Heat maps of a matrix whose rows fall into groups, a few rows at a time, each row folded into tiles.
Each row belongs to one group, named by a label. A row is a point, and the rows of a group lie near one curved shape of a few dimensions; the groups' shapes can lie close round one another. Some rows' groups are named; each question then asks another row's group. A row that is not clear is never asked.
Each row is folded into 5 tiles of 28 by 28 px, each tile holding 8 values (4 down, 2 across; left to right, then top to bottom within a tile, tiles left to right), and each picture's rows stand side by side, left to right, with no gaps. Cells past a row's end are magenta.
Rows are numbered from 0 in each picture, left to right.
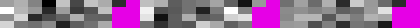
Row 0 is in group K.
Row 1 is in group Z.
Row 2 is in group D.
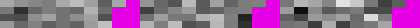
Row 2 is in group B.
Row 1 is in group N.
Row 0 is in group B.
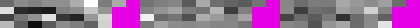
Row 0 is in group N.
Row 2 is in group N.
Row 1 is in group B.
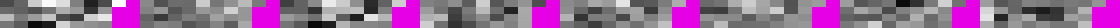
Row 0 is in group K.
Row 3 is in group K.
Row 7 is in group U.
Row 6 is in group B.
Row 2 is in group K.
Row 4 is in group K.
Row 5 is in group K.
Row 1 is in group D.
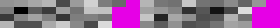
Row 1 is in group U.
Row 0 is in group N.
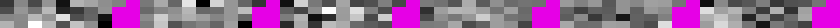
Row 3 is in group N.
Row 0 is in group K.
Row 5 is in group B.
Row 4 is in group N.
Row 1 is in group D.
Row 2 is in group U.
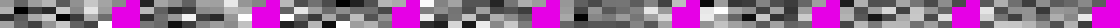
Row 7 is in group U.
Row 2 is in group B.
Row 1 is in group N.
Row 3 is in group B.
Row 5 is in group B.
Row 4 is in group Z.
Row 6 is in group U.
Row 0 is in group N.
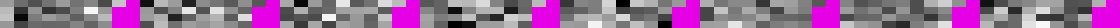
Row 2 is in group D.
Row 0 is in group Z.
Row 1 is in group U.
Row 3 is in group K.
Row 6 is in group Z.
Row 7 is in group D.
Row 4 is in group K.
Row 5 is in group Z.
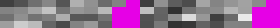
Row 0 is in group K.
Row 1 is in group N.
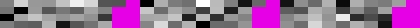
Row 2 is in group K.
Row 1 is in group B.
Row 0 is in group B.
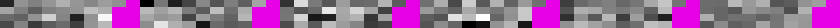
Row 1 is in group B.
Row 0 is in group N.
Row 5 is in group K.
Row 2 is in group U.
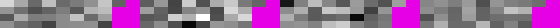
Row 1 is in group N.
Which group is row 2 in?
D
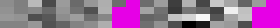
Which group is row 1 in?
N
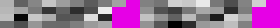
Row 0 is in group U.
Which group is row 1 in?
K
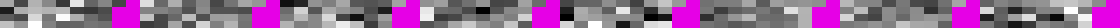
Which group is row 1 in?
B
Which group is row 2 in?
D
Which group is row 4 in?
Z
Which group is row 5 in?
N
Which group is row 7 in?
N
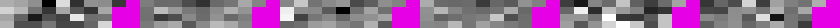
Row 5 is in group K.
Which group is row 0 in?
K
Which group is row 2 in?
U
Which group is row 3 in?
B
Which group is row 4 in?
D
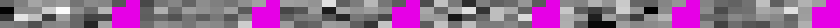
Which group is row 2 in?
N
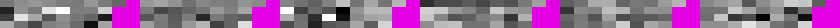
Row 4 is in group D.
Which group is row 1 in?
N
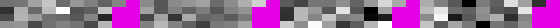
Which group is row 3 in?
K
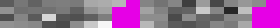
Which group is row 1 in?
K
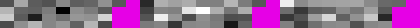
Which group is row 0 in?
U
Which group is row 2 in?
B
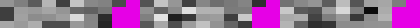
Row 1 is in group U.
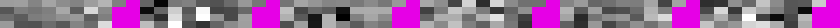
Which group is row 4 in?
Z
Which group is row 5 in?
D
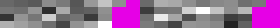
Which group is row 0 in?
Z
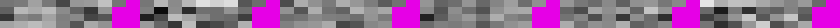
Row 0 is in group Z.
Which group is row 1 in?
B
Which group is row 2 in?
B
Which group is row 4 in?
N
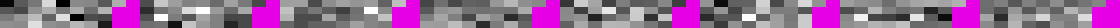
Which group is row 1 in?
U
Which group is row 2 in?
Z
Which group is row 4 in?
U
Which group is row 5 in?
D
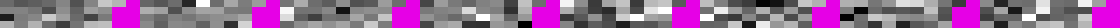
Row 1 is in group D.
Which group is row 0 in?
Z
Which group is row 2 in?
U
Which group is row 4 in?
D
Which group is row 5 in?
B
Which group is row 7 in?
D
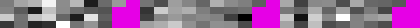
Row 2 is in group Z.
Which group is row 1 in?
Z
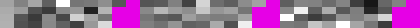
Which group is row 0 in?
K
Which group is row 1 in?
D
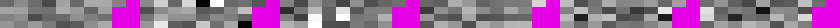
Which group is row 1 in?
D
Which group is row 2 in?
Z
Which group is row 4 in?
U
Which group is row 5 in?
U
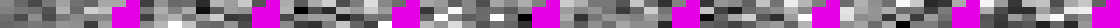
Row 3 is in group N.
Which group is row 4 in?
Z
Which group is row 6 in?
B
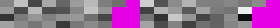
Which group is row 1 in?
U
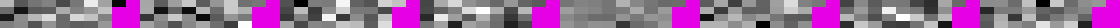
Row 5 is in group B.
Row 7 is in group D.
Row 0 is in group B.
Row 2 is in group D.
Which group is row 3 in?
U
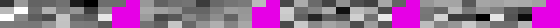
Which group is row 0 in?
B
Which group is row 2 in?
U
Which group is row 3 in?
N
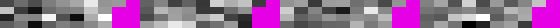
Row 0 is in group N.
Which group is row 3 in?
N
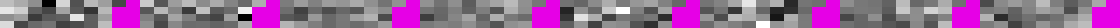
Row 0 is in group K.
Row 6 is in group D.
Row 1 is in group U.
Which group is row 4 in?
U
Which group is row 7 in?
K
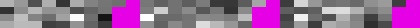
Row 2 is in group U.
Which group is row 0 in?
N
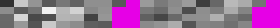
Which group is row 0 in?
U
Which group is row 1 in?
B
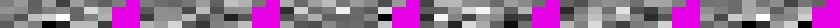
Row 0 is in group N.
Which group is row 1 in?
Z
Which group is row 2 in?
U
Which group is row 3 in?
U
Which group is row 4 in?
Z
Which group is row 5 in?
N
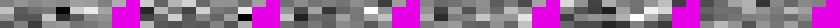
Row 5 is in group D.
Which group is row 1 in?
U
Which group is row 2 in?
Z
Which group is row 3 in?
Z
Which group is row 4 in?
D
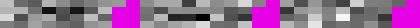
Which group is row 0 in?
U
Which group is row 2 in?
Z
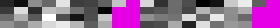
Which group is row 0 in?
D
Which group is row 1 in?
B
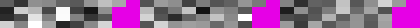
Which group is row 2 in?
D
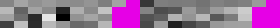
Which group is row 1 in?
N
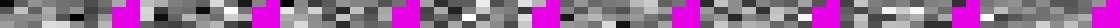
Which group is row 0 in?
D
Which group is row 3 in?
D
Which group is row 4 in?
B
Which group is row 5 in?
U
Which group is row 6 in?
U
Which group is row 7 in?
B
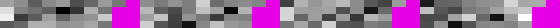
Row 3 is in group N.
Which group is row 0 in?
U
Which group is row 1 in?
K
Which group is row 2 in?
B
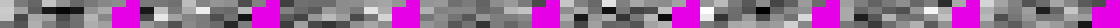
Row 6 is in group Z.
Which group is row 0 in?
U
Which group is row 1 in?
U
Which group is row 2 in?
N
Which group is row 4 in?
U
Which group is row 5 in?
U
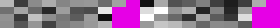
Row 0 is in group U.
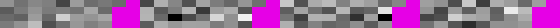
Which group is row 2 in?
U
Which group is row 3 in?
N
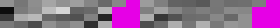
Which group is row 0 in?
U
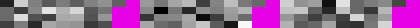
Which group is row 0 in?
U
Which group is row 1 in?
N
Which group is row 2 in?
K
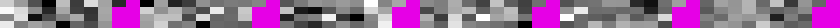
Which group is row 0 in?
K
